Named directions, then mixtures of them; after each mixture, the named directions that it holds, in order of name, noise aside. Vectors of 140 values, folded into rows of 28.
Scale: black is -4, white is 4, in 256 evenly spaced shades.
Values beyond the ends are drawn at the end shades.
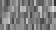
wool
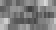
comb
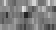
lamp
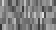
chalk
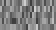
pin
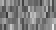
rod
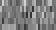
chalk, lamp, pin.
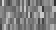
chalk, wool.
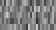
pin.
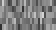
chalk.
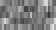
comb, rod.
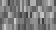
chalk, lamp, wool.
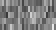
rod.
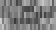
comb, pin, wool.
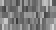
chalk, comb, rod.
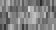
comb, rod.
